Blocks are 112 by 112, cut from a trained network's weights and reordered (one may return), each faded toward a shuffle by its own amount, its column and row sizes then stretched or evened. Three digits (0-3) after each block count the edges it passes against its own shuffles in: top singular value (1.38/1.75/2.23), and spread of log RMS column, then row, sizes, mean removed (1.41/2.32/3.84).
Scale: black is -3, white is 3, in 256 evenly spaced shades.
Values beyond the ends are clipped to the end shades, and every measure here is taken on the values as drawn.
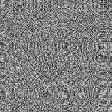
3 0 0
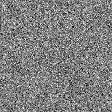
1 0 1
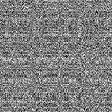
3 1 0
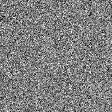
0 1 0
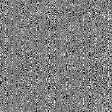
1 3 1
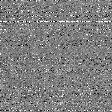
1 0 2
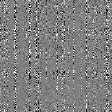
1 3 2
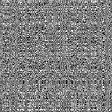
3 2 0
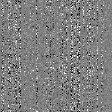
0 3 1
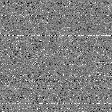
1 0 2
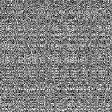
3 2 0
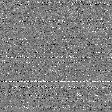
1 0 2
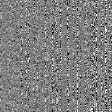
1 3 1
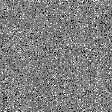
0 1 1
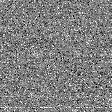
1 0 0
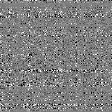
1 2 3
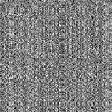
3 1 1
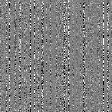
1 3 0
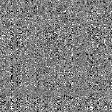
1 2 2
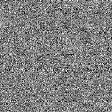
2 0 2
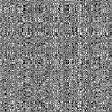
3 2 2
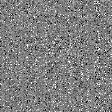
0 2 1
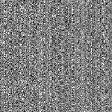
2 2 0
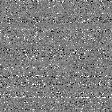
0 1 2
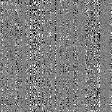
1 3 2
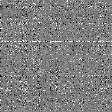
1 2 2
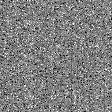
0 0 0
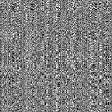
3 2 1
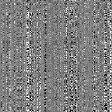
3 3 2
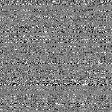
2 1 3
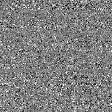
1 0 2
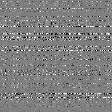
2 1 3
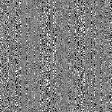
1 3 0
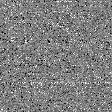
0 0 1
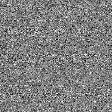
1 0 2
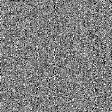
1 2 0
